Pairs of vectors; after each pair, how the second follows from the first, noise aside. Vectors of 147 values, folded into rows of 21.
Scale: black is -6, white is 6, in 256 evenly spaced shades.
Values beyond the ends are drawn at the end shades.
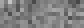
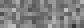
reversed, negated.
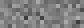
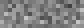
sign-scrambled.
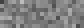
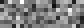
scaled up.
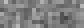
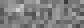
reversed, negated.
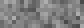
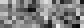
scaled up.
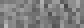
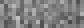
reversed, negated.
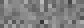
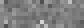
negated, partly zeroed.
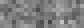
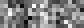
reversed, negated, scaled up.
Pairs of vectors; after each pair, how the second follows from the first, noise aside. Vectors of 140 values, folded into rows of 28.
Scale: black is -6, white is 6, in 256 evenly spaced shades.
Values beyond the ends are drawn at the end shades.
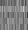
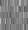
wrapped around, negated, partly zeroed.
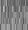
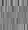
wrapped around, negated, partly zeroed.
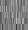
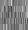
reversed, negated.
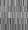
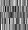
wrapped around, scaled up.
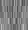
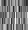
reversed, negated, scaled up.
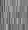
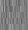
negated, shrunk.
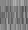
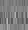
partly zeroed.
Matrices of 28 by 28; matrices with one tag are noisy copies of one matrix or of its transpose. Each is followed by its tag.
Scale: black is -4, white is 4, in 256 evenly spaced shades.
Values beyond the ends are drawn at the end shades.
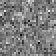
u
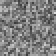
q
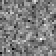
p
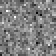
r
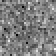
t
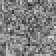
t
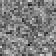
t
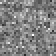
u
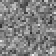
q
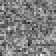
t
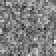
t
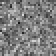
p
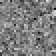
r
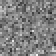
q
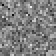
q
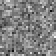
q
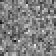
r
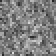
p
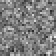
q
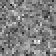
p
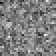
r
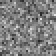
r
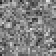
r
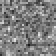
t
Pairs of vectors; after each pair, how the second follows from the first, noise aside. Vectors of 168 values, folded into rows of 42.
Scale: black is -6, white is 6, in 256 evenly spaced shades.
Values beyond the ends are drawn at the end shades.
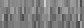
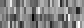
wrapped around, negated, scaled up.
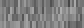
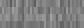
wrapped around, shrunk.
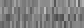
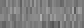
wrapped around, shrunk.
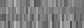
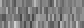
sign-scrambled.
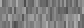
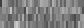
negated.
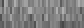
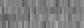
wrapped around, shrunk.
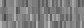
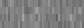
wrapped around, shrunk.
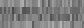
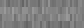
negated, shrunk.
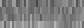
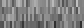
negated.
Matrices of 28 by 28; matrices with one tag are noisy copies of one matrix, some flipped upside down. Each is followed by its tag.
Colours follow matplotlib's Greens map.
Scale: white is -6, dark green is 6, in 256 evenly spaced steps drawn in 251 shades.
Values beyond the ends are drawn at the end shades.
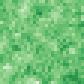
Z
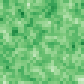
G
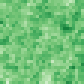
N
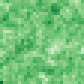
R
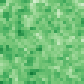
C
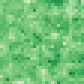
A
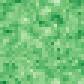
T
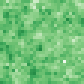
C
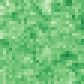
N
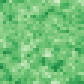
T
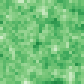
A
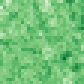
N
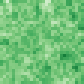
N
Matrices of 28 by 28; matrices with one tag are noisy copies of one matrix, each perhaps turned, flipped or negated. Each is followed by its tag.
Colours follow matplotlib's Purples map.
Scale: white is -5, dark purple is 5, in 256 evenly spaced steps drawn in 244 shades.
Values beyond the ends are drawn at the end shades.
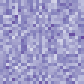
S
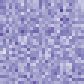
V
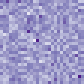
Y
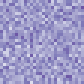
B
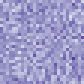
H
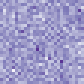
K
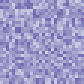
Y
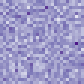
K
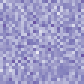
H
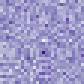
K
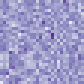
Y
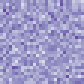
V
